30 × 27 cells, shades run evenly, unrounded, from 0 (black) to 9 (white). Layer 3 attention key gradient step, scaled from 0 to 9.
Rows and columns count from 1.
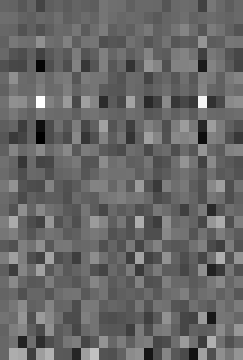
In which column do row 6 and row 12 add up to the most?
17
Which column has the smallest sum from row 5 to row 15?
3
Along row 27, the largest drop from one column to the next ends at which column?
24
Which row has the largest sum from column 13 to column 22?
12
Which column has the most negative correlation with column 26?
14
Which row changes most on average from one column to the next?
9
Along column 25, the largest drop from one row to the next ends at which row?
23
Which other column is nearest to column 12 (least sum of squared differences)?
21
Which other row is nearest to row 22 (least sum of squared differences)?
19
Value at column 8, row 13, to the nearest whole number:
5
